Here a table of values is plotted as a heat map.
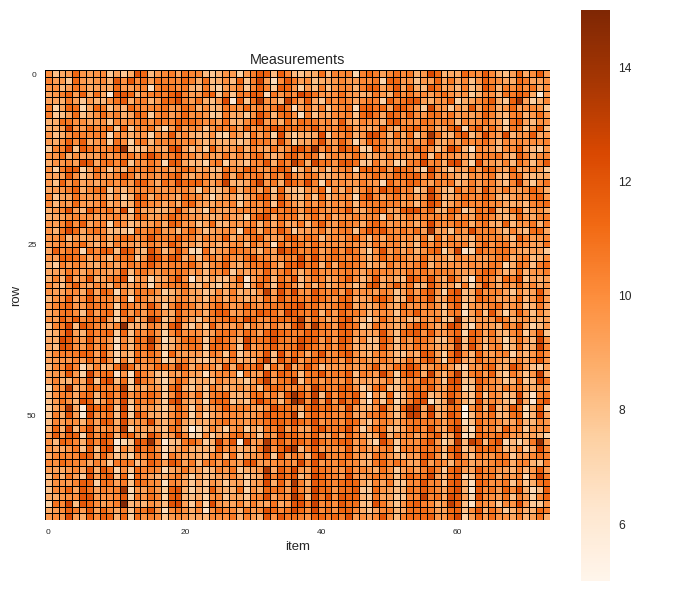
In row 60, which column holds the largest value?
36
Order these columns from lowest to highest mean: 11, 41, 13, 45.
45, 41, 13, 11
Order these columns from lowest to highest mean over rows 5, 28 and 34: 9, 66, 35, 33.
9, 66, 33, 35
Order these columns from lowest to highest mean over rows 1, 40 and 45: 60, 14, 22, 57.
22, 57, 14, 60
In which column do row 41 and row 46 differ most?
11
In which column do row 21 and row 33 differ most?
49
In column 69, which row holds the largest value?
4
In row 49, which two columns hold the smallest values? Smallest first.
61, 5
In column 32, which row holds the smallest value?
3
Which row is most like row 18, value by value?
0
